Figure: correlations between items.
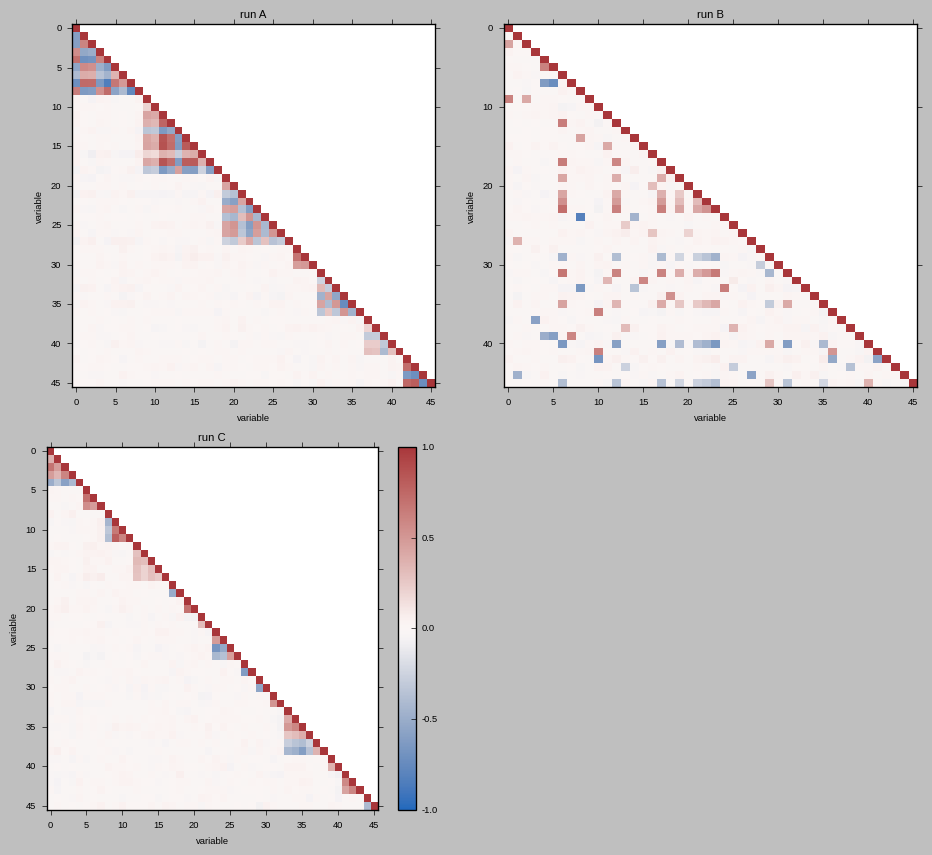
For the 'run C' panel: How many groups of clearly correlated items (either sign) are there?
15
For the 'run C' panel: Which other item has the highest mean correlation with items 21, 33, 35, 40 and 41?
34
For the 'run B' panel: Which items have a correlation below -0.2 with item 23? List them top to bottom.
29, 40, 45
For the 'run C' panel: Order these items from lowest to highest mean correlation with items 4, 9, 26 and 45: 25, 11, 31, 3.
3, 31, 25, 11
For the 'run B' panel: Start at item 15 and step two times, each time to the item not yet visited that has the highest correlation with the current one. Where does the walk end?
11
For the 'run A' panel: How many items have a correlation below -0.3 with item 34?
3
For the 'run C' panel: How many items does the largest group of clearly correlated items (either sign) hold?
6
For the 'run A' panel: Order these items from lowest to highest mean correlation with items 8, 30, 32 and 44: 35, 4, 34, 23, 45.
45, 35, 23, 34, 4
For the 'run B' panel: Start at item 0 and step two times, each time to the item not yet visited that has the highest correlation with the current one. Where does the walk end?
2
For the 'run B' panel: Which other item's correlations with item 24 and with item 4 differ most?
8
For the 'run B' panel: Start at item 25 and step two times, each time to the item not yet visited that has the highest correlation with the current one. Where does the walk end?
13
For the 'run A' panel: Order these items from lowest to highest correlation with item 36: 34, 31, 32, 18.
31, 18, 32, 34
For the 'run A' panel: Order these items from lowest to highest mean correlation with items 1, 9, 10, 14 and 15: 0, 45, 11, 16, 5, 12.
0, 45, 5, 16, 12, 11
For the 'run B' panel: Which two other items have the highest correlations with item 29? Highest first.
40, 45
